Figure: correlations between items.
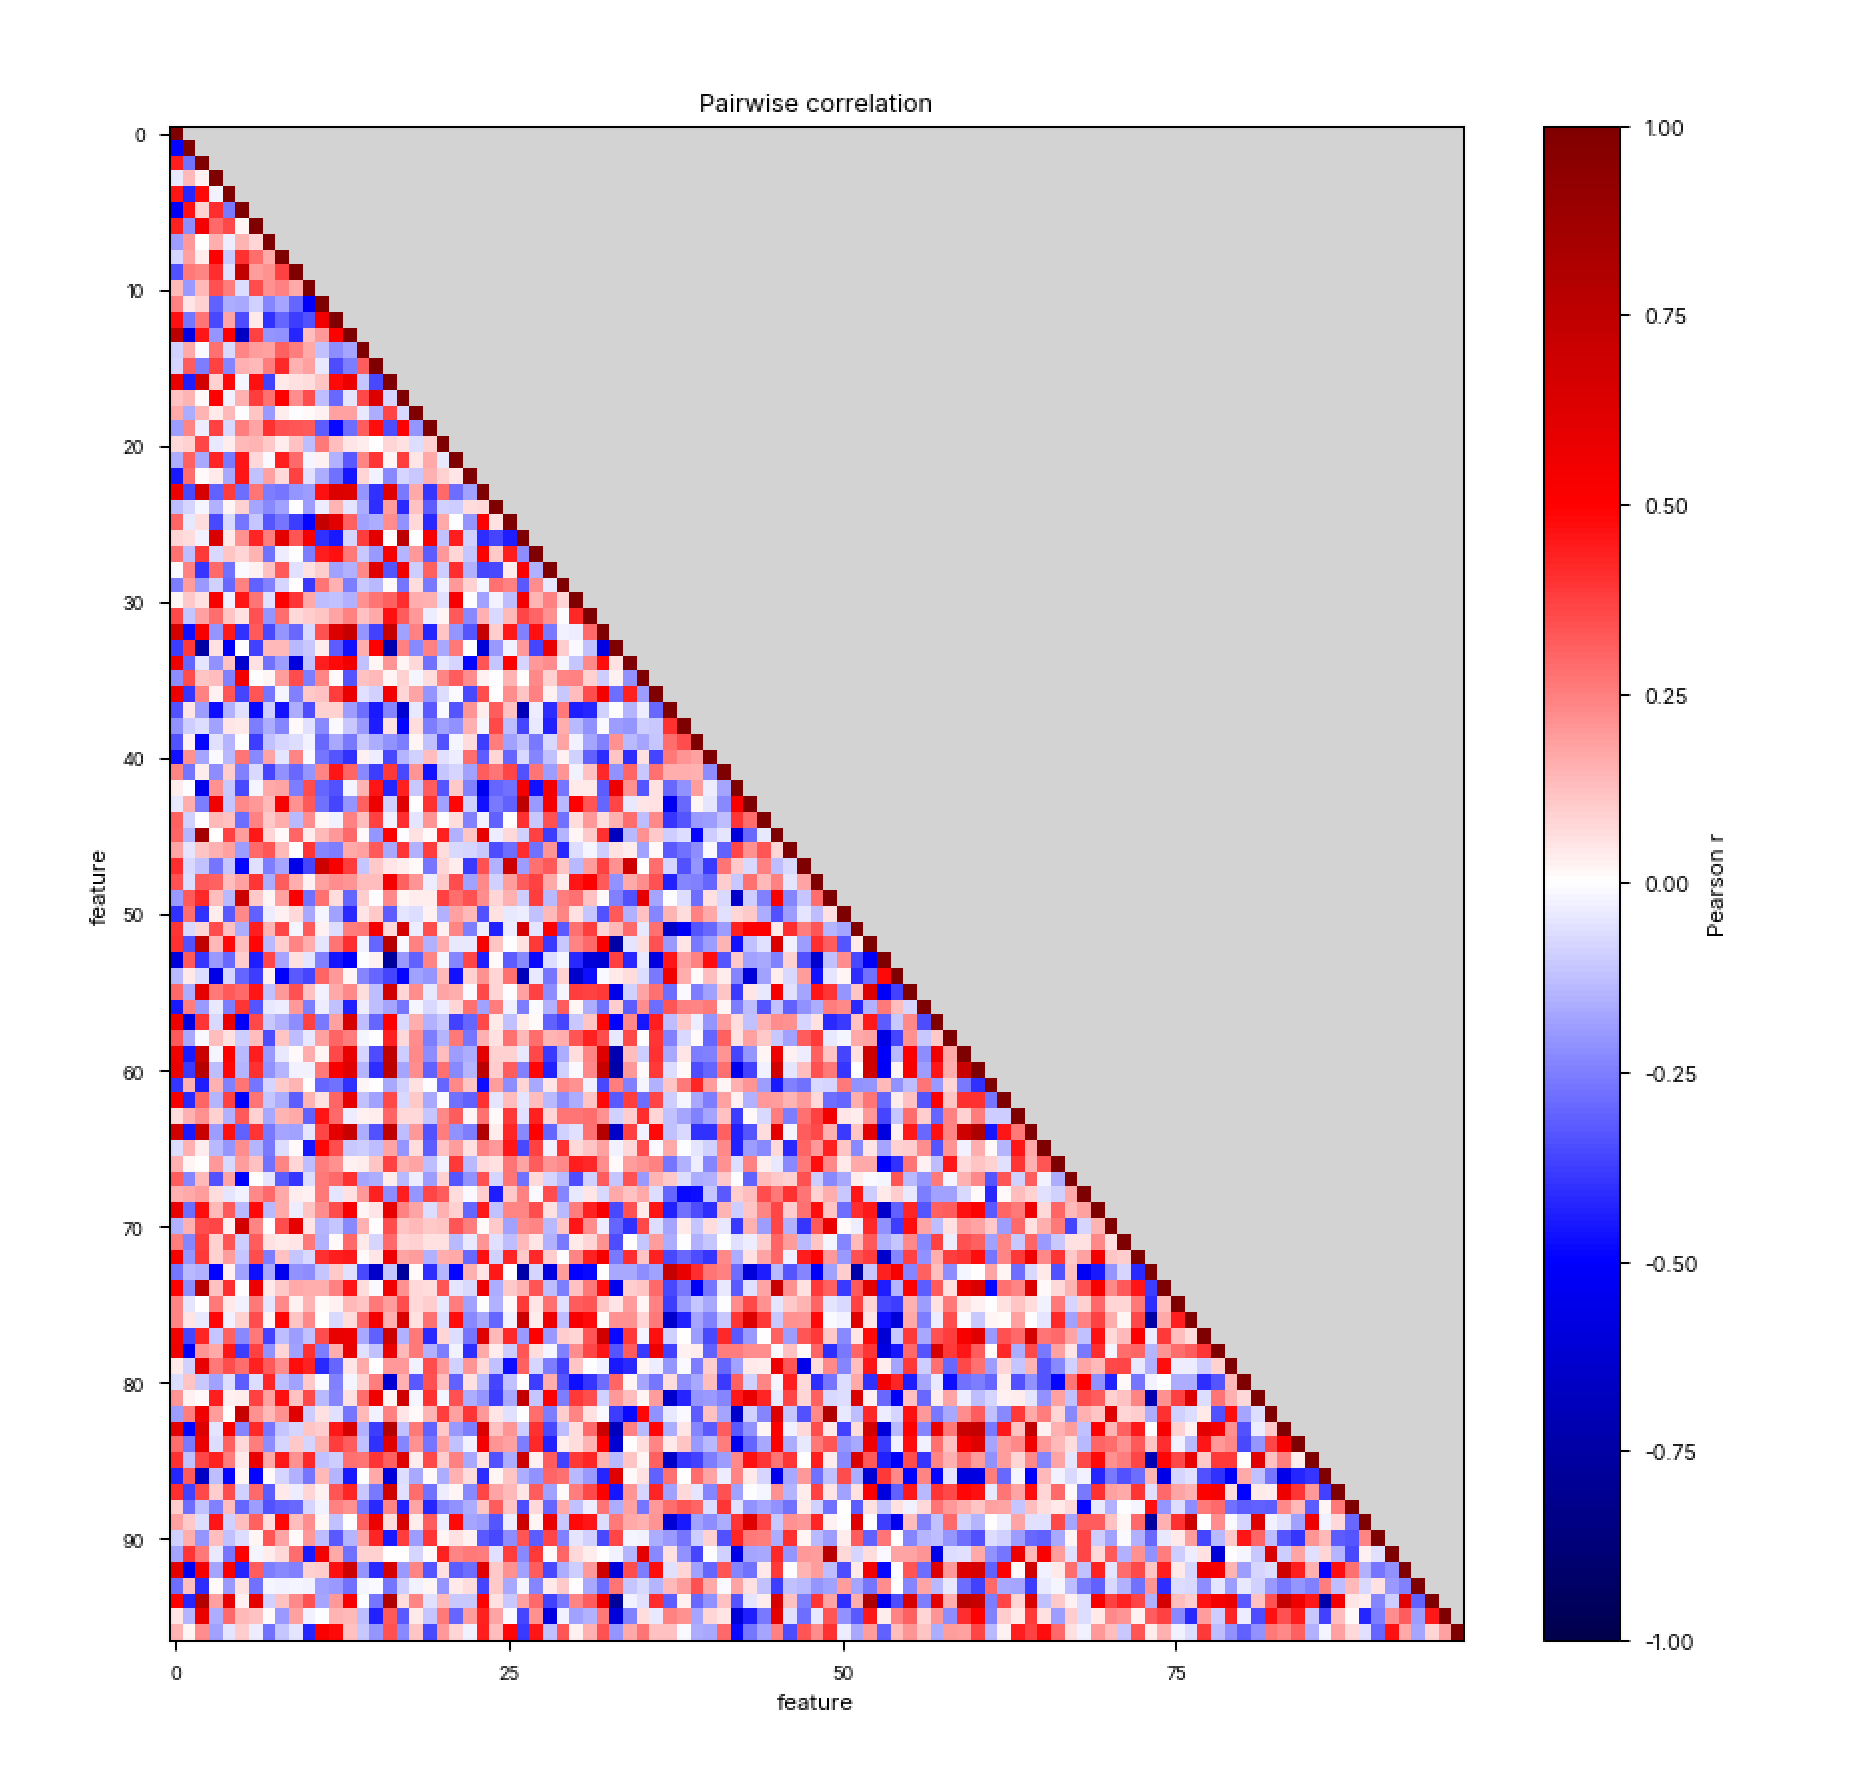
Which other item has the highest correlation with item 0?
13
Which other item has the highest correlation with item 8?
26
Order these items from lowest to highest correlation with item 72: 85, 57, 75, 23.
57, 75, 85, 23
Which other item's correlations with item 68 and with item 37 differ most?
73
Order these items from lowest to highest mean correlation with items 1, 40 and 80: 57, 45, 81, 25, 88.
57, 88, 25, 45, 81
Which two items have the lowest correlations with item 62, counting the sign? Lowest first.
5, 1
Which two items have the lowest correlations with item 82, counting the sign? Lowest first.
42, 34
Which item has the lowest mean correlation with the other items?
53
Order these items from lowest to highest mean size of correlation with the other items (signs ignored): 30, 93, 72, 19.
93, 30, 19, 72
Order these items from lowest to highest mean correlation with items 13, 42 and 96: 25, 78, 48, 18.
18, 48, 25, 78
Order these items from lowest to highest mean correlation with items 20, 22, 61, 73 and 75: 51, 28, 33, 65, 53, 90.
51, 28, 90, 33, 65, 53
